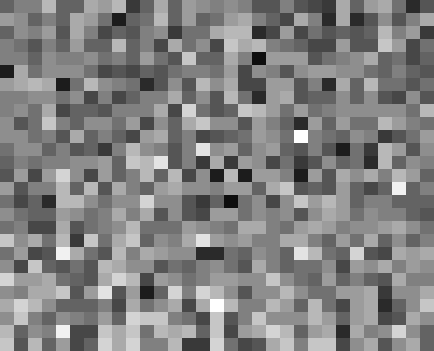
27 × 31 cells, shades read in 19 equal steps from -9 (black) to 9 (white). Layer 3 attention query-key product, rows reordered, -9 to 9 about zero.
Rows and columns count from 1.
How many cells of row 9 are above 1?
8
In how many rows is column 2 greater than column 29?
11
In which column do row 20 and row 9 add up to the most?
22
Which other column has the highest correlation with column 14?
18
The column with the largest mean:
10
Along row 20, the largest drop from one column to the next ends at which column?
27
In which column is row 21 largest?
3
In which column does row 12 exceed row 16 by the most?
15
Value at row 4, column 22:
-2
